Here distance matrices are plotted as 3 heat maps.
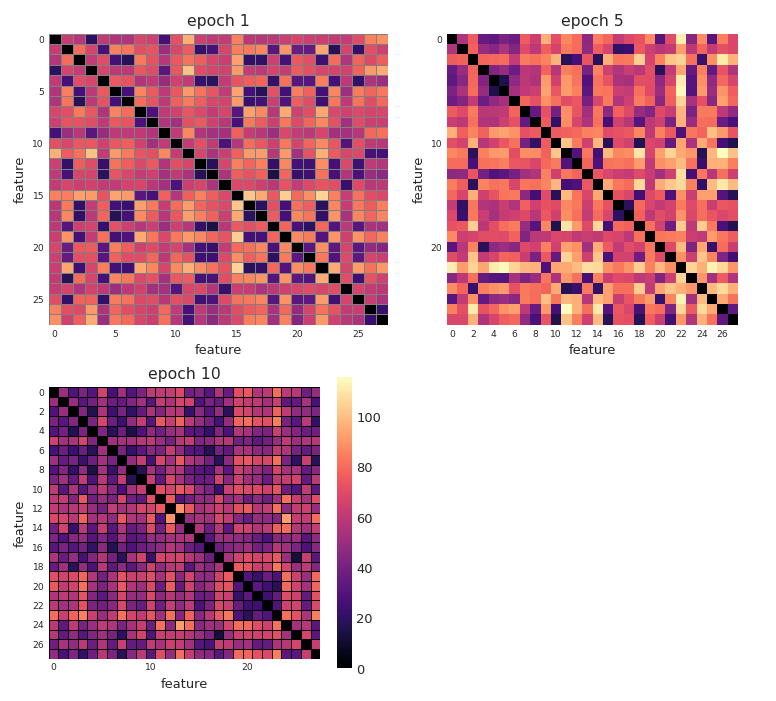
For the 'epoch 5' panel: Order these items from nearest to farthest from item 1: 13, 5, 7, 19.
13, 5, 19, 7
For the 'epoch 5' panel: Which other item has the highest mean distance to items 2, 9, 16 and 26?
25
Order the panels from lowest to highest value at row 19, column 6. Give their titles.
epoch 1, epoch 10, epoch 5
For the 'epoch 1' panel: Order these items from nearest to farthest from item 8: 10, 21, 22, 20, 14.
10, 14, 20, 21, 22
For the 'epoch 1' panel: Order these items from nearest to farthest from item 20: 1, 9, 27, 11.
1, 27, 11, 9
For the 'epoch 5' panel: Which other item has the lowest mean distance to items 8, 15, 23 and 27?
10
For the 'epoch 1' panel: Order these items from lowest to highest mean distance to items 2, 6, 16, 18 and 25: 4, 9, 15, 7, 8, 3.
4, 9, 3, 8, 7, 15
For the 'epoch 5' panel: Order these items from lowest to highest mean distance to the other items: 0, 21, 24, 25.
0, 21, 25, 24
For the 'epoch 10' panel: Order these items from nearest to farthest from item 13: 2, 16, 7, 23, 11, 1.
11, 23, 16, 2, 1, 7
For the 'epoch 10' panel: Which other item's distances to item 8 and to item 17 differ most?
9
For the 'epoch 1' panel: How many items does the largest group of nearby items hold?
9
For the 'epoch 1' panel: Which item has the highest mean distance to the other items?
15
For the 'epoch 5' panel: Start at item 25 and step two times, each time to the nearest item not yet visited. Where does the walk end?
3
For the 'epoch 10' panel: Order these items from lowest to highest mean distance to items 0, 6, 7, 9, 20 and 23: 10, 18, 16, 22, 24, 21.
16, 22, 21, 18, 10, 24
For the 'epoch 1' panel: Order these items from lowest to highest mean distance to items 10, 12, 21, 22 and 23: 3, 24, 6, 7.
24, 6, 3, 7
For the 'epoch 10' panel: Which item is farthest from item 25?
23
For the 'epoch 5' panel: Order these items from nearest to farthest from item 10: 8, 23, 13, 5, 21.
8, 21, 23, 13, 5
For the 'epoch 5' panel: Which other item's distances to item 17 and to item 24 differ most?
11
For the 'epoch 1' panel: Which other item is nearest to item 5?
17
